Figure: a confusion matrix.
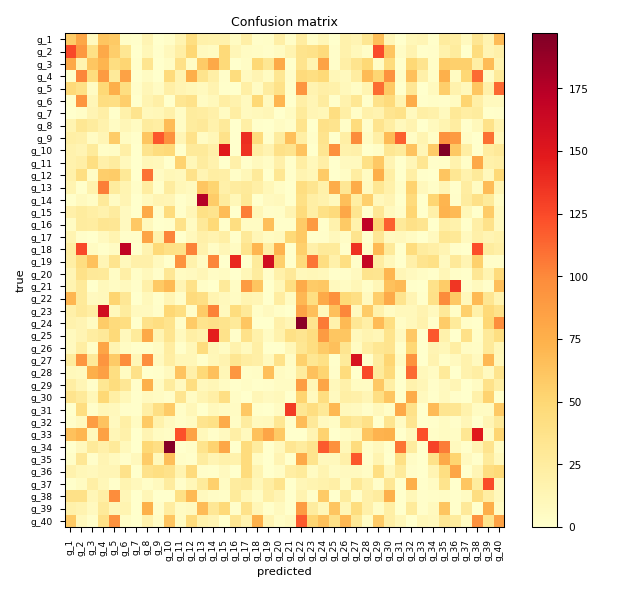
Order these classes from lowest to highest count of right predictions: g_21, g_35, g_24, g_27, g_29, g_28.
g_21, g_29, g_35, g_24, g_28, g_27
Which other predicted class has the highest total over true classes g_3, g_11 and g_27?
g_4
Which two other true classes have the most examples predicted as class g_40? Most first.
g_5, g_24
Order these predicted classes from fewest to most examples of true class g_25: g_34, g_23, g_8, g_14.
g_23, g_8, g_34, g_14
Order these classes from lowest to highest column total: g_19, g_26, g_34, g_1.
g_19, g_34, g_1, g_26
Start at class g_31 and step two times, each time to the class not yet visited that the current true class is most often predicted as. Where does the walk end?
g_36
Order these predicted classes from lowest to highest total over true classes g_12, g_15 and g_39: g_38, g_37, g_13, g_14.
g_38, g_37, g_14, g_13
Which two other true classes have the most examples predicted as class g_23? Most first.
g_19, g_16
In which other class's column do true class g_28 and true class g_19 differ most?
g_32
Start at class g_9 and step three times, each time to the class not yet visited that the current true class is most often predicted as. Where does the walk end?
g_35
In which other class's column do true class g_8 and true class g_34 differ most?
g_10
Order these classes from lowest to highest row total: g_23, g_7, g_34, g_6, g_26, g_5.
g_7, g_26, g_6, g_5, g_23, g_34
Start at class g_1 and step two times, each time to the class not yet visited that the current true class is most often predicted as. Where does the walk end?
g_29
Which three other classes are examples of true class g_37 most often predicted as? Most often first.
g_39, g_32, g_14
